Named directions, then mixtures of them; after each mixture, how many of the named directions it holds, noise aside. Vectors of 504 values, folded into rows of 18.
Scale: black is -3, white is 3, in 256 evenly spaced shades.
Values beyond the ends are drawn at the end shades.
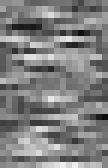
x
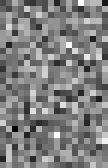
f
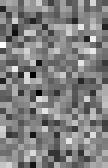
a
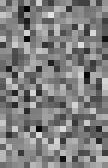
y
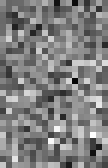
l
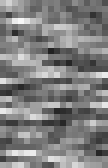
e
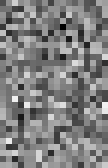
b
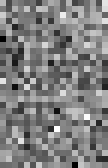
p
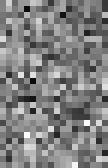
four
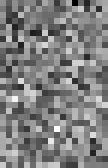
three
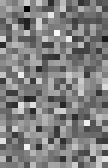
three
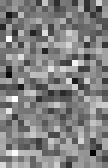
three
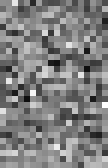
four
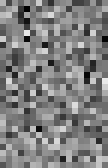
one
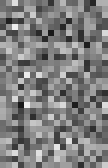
one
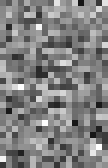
four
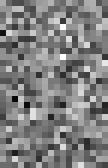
one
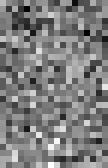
three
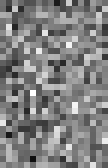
four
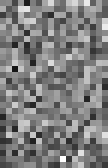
three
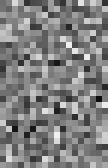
one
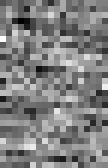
four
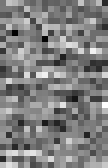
four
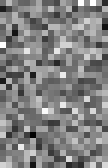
two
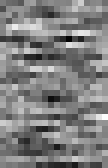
one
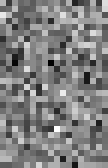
two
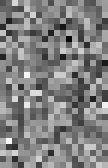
one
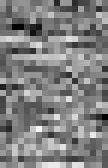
two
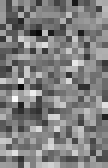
four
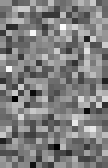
three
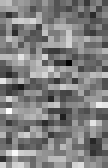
two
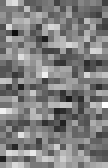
three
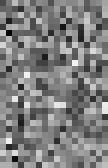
one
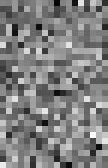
three
